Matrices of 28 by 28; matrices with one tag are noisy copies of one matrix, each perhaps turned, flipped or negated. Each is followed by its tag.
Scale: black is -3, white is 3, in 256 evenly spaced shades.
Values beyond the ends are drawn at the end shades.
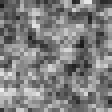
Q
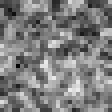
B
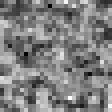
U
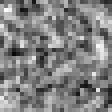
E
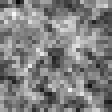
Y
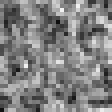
U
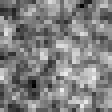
B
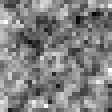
Y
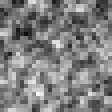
B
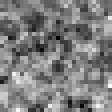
B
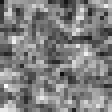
U
